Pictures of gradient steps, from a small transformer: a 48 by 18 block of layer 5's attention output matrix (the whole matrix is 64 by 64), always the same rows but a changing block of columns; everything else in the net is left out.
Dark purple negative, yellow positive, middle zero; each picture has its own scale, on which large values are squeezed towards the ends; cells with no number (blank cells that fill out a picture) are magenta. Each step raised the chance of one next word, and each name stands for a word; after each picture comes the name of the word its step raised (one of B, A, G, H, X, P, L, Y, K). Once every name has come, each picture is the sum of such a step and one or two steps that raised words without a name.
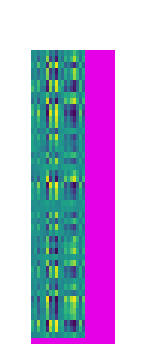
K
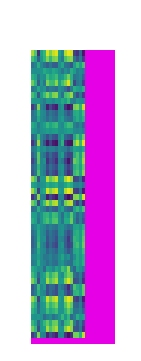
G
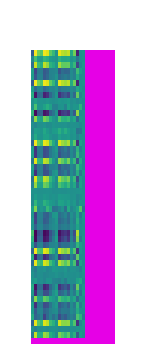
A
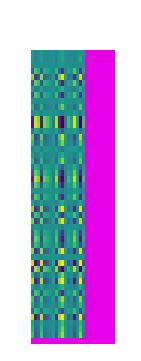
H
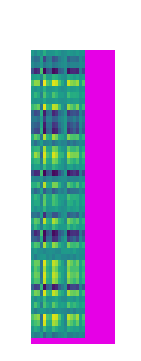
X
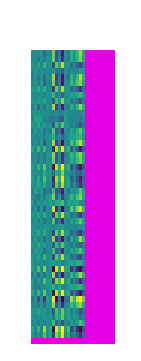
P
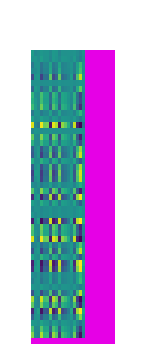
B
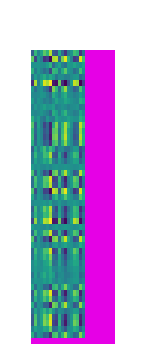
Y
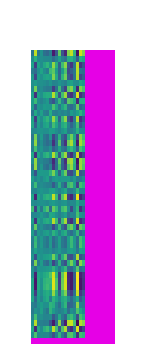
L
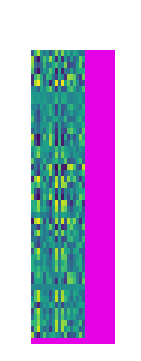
Y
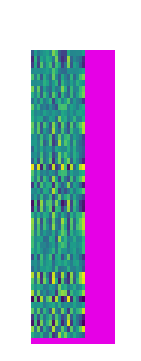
G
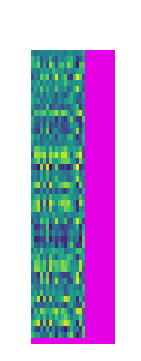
B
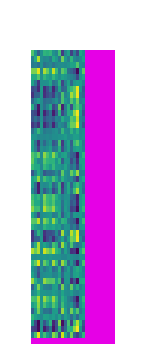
K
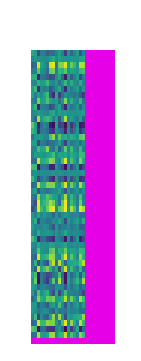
H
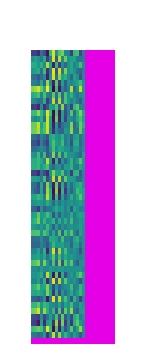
K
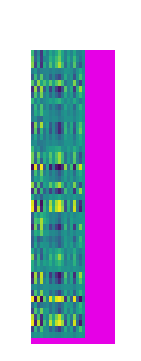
Y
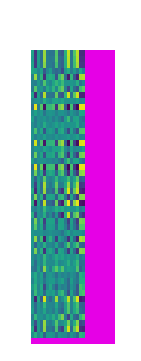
G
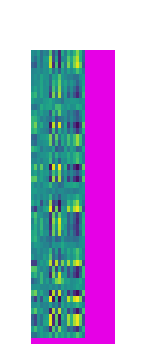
H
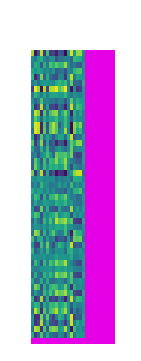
X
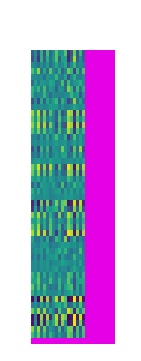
X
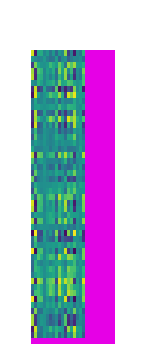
L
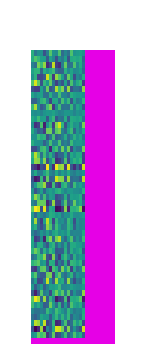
P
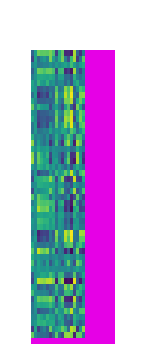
G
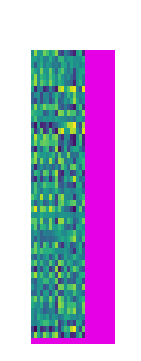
P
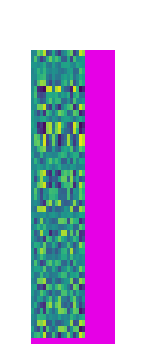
Y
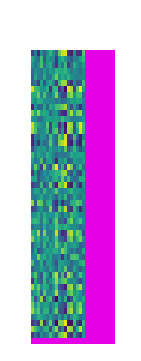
A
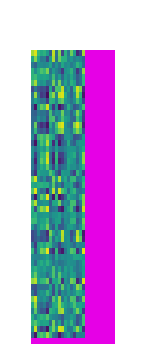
G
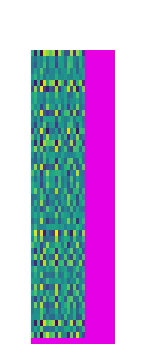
A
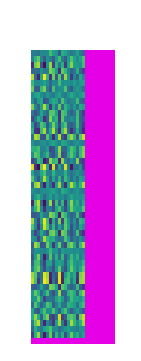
X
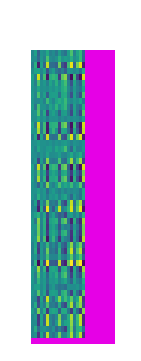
H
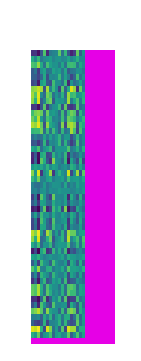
P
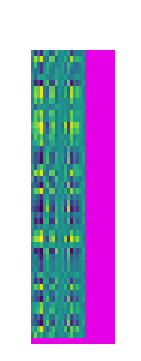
Y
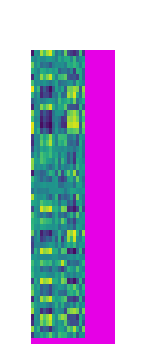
H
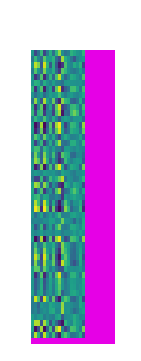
K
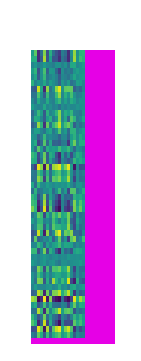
P
